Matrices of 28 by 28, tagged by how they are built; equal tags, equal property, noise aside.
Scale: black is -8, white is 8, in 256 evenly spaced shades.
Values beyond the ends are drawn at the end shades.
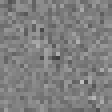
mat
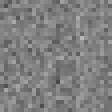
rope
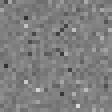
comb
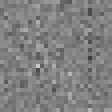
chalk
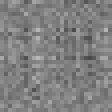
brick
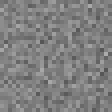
rope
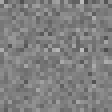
brick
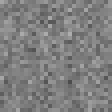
brick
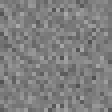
rope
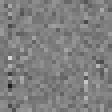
chalk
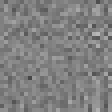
brick
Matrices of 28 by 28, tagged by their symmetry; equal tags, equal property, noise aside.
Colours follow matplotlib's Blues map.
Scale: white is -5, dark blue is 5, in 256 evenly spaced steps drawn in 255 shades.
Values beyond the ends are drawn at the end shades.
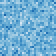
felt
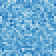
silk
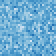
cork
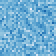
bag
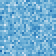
cork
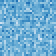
silk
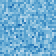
bag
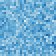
cork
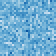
felt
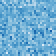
bag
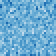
silk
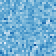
felt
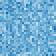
cork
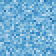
silk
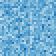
cork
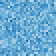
cork
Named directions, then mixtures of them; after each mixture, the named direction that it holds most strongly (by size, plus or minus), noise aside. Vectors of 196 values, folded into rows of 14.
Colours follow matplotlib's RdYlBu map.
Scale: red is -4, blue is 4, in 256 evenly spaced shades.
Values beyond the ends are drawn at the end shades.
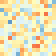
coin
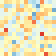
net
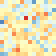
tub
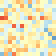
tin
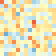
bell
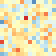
tub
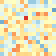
tub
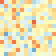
bell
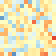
tin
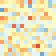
tin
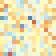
tin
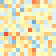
bell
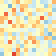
tin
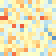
tin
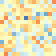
tub
